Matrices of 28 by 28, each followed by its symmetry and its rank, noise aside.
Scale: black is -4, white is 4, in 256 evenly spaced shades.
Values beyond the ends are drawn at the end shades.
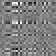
no symmetry, rank one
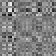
no symmetry, rank two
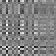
no symmetry, rank one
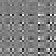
no symmetry, rank one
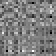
no symmetry, rank three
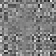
no symmetry, rank three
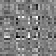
antisymmetric, rank two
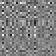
no symmetry, rank two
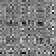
no symmetry, rank three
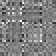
symmetric, rank two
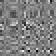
no symmetry, rank three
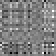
antisymmetric, rank two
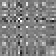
symmetric, rank two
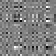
no symmetry, rank two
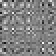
symmetric, rank two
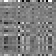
no symmetry, rank one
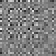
symmetric, rank two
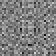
no symmetry, rank three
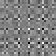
symmetric, rank one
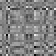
no symmetry, rank two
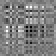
symmetric, rank one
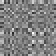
symmetric, rank two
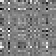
no symmetry, rank two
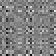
no symmetry, rank two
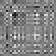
symmetric, rank two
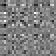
no symmetry, rank two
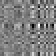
no symmetry, rank one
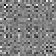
symmetric, rank three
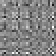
symmetric, rank two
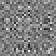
symmetric, rank three
